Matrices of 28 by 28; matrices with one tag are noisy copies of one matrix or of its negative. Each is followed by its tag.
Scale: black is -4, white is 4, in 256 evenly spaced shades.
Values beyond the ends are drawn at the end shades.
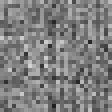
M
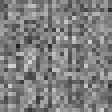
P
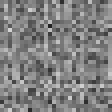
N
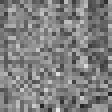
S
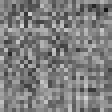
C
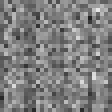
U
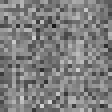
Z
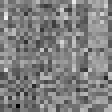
S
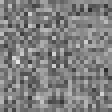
C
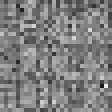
P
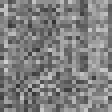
S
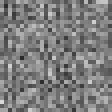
N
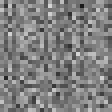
N
